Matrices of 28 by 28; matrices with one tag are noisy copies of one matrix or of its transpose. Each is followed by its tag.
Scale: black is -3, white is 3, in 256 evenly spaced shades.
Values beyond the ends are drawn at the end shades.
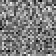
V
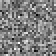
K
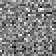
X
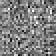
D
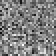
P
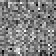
D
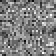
P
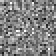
D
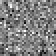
D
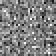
D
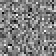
K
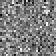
V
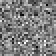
K
